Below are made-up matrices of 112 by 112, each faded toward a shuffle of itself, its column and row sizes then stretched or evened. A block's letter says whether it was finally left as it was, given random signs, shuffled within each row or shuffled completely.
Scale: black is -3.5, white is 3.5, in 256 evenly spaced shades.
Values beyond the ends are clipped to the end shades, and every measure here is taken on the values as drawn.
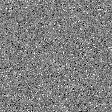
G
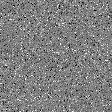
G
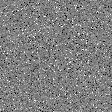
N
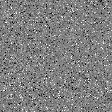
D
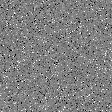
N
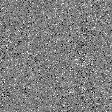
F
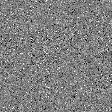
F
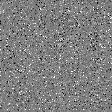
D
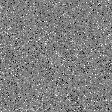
G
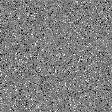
F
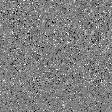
D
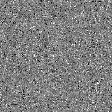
D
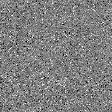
F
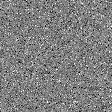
N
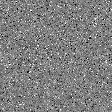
G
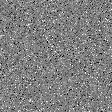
N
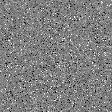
F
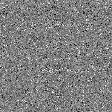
D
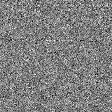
G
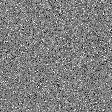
N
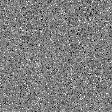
F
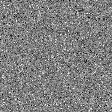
G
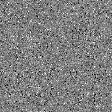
D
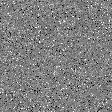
N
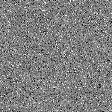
G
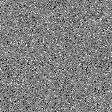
G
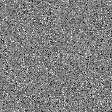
F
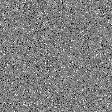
F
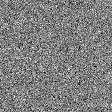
G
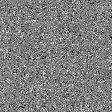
D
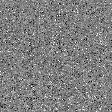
F
